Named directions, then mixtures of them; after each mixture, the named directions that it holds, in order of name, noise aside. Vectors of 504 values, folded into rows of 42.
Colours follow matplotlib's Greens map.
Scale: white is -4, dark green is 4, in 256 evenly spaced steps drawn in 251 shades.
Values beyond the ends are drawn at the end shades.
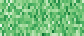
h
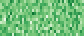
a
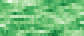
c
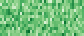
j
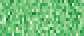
a.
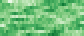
c.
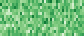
j.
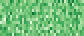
a.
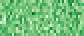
a.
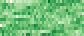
c, h.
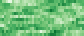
c.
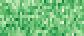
c, j.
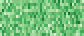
a, h.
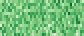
a, h.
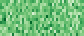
a.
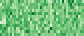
a, j.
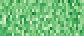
a.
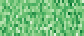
a, h.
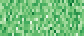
a.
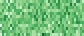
h.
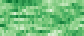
c.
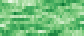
c.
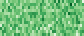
a, h.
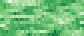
c.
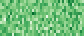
a.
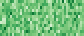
a, j.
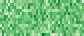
h.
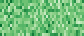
h.
